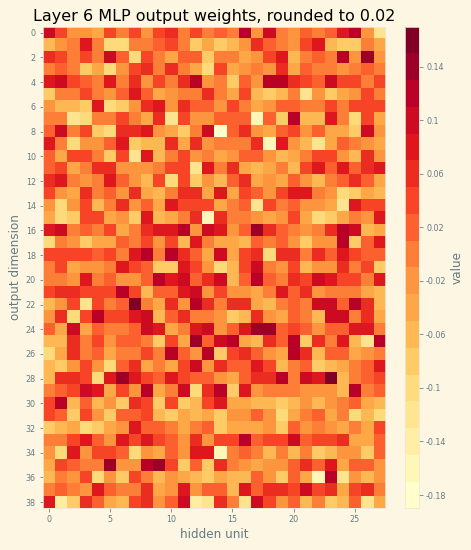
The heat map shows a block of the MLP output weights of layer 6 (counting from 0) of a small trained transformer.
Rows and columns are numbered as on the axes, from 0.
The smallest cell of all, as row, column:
8, 14
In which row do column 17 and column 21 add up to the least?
7
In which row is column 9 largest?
35
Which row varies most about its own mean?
38
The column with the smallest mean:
15
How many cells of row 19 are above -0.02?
15
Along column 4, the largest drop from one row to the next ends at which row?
30
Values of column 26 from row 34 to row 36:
-0.08 0.02 -0.06
